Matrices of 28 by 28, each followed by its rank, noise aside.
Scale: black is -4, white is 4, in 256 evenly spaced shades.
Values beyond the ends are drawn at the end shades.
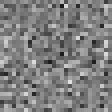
six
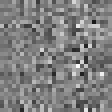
six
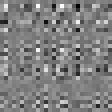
two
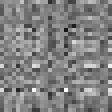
three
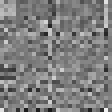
four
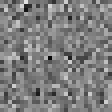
six
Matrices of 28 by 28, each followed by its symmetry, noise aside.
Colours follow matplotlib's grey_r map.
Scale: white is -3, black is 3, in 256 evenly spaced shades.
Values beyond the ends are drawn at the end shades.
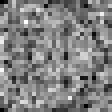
mirrored top to bottom.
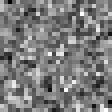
symmetric across the other diagonal.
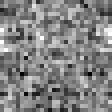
mirrored left to right.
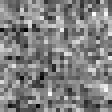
antisymmetric.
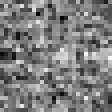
mirrored top to bottom.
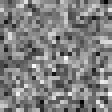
antisymmetric.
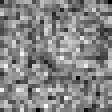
symmetric across the other diagonal.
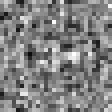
mirrored top to bottom.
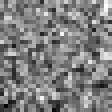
antisymmetric.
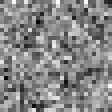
symmetric across the other diagonal.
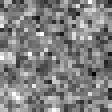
symmetric across the other diagonal.
